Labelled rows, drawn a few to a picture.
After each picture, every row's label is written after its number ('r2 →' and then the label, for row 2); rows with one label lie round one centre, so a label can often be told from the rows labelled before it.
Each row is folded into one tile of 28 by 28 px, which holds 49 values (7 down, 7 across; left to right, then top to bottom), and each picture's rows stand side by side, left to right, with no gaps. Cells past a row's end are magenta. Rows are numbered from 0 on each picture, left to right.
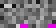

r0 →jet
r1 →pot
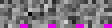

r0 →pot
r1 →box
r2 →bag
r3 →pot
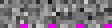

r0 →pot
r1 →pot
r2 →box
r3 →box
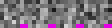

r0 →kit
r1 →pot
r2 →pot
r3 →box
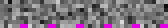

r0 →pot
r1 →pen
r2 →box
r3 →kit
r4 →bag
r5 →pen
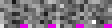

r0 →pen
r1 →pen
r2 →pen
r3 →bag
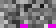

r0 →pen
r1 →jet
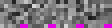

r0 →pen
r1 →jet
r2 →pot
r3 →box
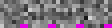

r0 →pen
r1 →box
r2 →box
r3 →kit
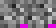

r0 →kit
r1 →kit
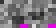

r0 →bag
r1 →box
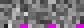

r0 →pot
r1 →pen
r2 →pot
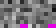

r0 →pot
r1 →pen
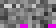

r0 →jet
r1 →pen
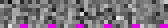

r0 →pot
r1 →pot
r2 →pot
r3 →box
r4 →kit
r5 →pen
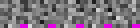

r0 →pot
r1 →pen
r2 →pot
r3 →pot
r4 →kit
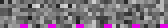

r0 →pot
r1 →jet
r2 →jet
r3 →bag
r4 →pen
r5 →kit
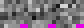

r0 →box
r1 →box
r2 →jet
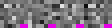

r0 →jet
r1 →pen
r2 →jet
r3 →jet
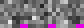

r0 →bag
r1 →kit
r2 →bag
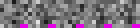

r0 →pen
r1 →bag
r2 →pen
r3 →bag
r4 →bag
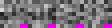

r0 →box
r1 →box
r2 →pen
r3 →pot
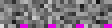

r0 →pen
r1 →kit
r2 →pen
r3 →pen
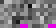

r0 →bag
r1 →jet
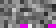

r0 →pot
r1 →pen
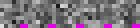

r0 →pen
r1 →bag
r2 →jet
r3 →box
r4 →bag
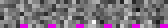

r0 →kit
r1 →pen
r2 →pot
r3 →bag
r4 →pot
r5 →bag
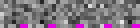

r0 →pen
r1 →pen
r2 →bag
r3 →jet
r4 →bag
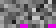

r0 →pen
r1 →kit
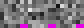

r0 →kit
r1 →box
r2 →jet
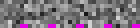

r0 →bag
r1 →box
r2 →pen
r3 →box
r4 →kit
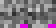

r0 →box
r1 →box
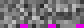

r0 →kit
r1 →kit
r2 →box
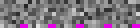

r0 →pen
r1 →pot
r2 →pot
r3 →box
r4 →pen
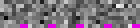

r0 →box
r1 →pen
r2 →bag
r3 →pen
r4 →jet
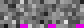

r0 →kit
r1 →pen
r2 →bag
